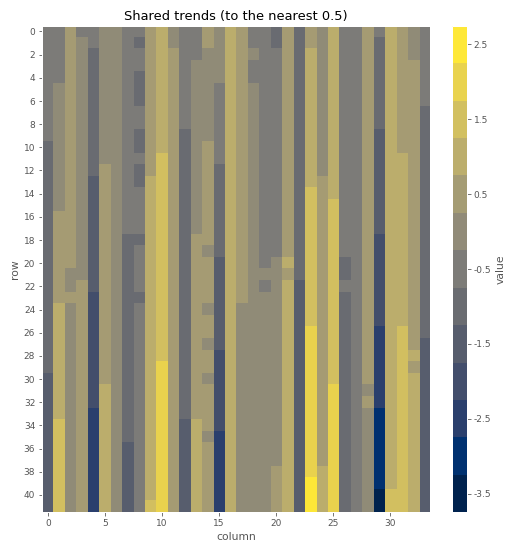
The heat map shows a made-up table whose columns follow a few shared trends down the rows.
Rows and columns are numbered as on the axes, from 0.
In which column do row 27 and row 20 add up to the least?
29
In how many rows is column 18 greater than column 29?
41
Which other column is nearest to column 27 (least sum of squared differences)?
8
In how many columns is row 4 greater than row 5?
1
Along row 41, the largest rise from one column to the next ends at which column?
30
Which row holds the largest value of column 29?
0
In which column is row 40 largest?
23
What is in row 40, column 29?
-3.5
